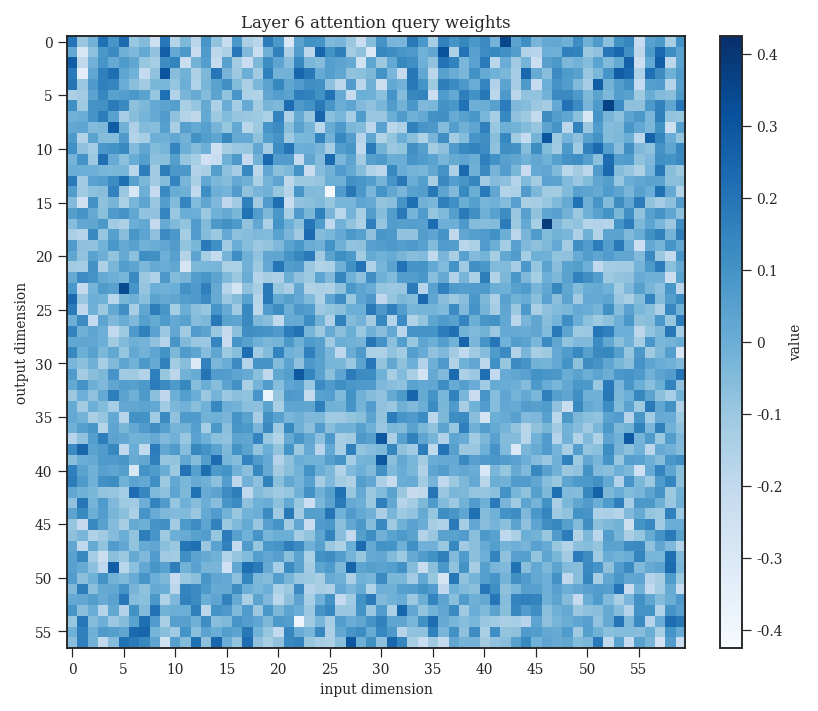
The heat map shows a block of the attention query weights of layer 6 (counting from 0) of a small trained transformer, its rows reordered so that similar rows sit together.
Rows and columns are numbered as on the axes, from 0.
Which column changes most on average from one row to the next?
37
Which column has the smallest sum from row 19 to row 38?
15
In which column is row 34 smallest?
48
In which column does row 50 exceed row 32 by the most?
17
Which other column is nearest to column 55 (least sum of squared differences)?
28
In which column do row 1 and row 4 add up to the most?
36
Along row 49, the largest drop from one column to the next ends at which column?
5
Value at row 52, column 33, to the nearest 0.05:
-0.1
